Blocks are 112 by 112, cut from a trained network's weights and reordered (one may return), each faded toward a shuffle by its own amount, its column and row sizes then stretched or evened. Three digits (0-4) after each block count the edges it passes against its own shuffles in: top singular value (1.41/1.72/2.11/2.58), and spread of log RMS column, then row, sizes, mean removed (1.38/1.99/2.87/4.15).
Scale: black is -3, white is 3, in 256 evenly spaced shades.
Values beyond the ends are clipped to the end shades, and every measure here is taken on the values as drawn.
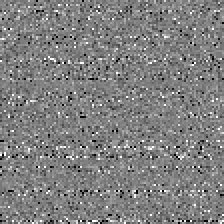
0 0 3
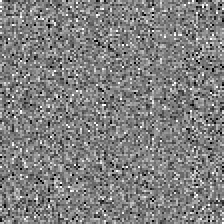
0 2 0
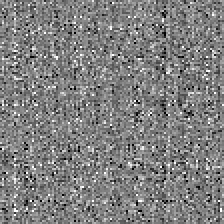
1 2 2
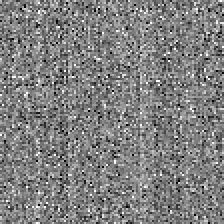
1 1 1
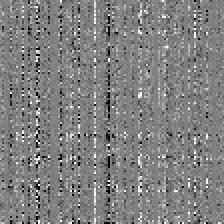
3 4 2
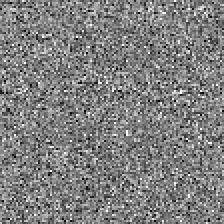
0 1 1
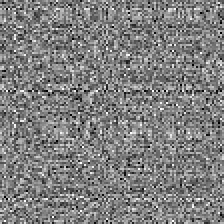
4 1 1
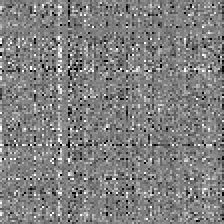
2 3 3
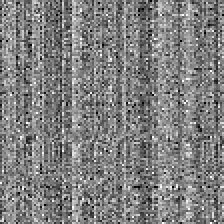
4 1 2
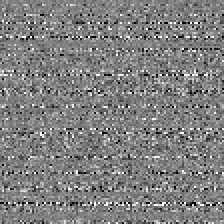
1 1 4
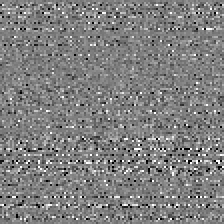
0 0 4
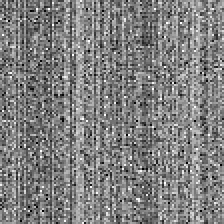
4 0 0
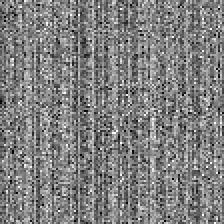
4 0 0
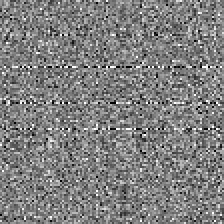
4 1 2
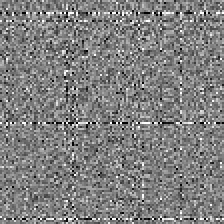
4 2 2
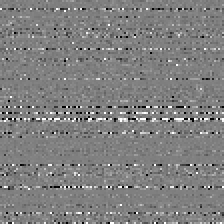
3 0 4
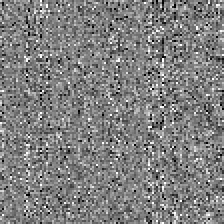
1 3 0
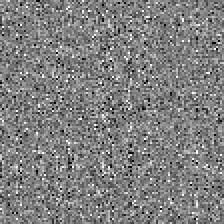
1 2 0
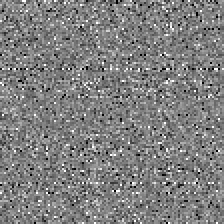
1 1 2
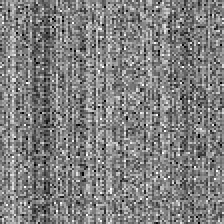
4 1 0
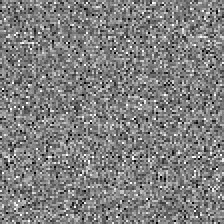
1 0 1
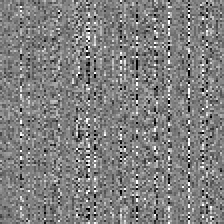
3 4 0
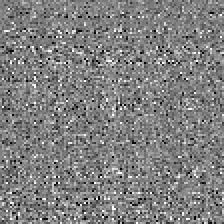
0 1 3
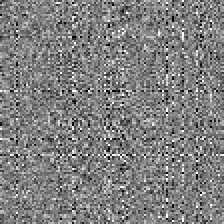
4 3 1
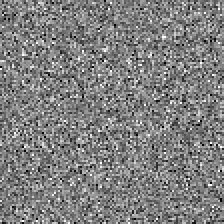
0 1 1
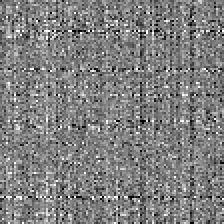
3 1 3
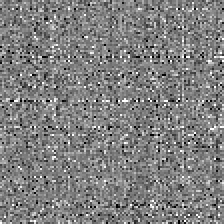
1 1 3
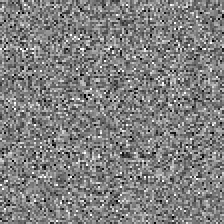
2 0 1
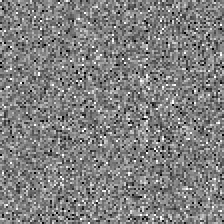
0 1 0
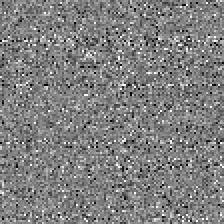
0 1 2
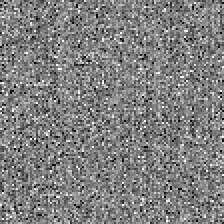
0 1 0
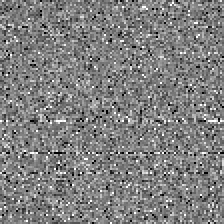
2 0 1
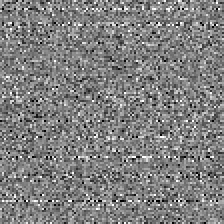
1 0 3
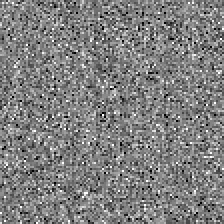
0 0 1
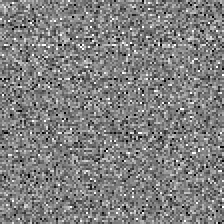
1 0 1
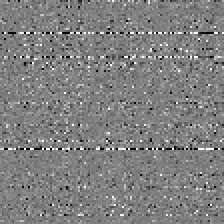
4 1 3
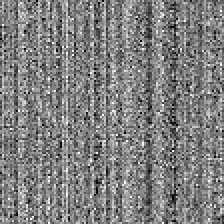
4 2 0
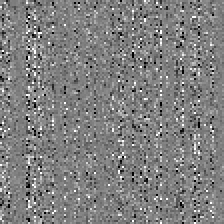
0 4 0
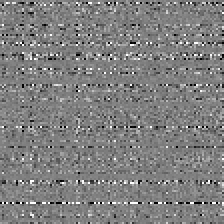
3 2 4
